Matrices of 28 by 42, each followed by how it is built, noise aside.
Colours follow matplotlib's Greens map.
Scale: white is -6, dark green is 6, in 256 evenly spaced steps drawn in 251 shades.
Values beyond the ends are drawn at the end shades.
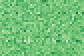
uneven rows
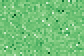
sparse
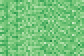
repeating rows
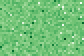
sparse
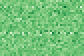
uneven rows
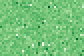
sparse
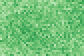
smooth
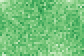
smooth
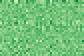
low rank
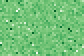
sparse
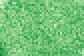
smooth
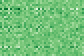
low rank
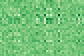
low rank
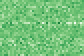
uneven rows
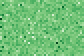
sparse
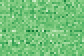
uneven rows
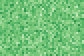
repeating rows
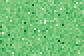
sparse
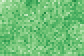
smooth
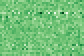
uneven rows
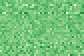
uneven rows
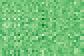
low rank
